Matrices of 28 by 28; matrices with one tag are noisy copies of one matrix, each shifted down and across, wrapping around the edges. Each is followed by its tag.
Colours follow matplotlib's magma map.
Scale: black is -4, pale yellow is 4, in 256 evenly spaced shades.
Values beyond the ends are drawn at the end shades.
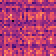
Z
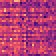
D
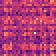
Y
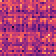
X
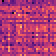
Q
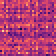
Q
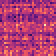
X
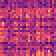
X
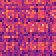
Z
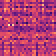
Q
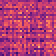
Q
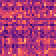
Y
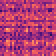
Y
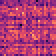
X
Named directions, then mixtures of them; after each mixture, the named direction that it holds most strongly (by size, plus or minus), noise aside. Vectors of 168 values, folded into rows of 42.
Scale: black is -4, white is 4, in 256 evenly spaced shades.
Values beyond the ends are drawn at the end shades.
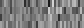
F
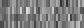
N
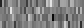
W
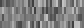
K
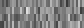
N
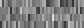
W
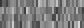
K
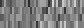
F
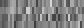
N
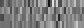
F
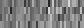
F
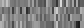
N
